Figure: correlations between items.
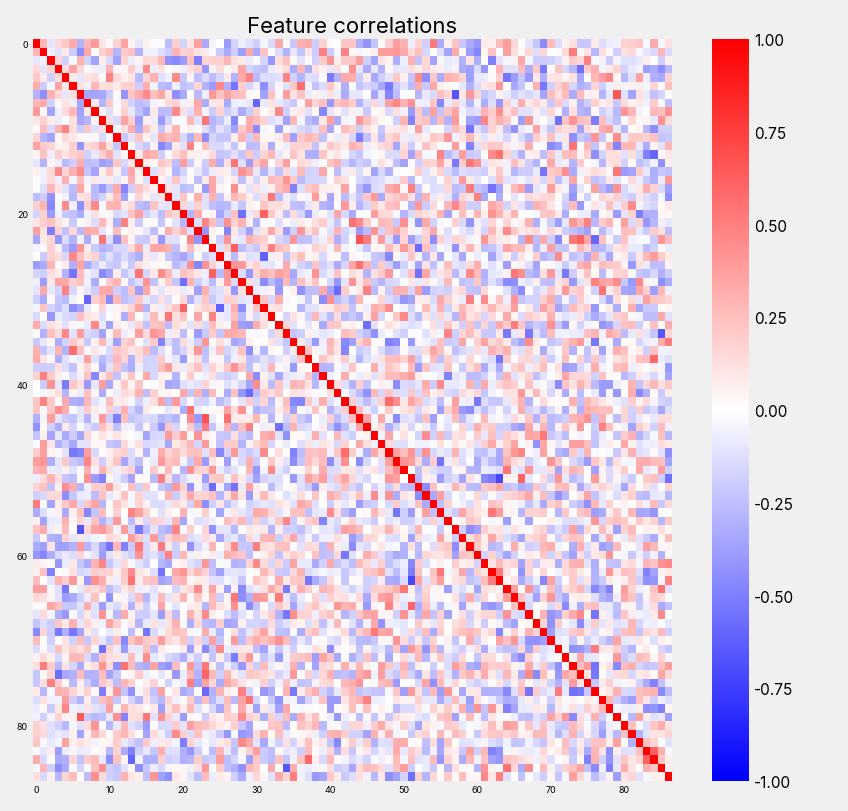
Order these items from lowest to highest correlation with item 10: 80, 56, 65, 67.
65, 80, 56, 67
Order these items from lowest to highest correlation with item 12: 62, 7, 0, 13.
13, 7, 62, 0
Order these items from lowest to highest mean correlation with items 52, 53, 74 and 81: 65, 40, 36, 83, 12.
83, 36, 65, 12, 40
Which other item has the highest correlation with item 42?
48
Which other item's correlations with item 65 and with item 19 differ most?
4
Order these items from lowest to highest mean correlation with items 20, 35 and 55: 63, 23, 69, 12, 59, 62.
12, 59, 69, 23, 63, 62
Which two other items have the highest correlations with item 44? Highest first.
23, 26
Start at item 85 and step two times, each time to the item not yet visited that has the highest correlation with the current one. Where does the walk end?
50
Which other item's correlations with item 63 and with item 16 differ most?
62
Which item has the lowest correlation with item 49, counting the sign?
55
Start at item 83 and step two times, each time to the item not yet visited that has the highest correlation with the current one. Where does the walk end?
37
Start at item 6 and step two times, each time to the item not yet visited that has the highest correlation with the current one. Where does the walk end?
15
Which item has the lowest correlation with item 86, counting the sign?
51
